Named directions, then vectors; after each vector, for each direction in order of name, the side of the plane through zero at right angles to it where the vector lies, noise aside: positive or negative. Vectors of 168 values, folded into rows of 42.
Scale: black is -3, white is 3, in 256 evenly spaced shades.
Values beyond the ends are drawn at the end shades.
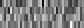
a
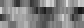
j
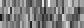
negative, positive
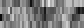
negative, positive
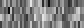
positive, negative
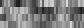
positive, positive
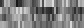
positive, positive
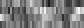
positive, negative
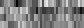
positive, positive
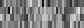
positive, negative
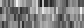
negative, negative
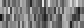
negative, positive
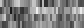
negative, negative
